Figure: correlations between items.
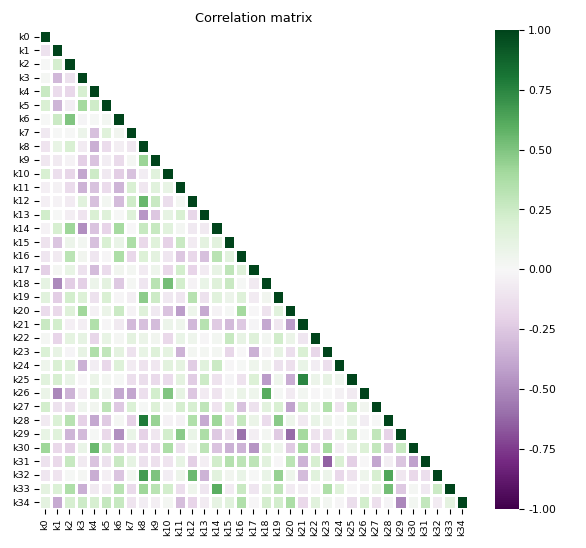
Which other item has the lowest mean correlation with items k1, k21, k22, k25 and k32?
k18
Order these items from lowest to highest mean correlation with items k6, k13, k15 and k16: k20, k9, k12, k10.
k12, k10, k9, k20
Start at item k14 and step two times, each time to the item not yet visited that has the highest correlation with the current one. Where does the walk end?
k28
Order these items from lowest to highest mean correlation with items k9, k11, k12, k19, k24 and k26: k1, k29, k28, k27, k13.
k1, k13, k29, k27, k28
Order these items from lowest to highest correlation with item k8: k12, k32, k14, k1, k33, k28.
k1, k14, k33, k12, k32, k28
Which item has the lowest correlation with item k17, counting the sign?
k30
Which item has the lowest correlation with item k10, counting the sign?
k3
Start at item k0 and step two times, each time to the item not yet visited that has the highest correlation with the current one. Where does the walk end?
k4
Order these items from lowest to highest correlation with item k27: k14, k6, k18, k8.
k6, k14, k8, k18
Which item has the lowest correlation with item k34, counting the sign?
k29
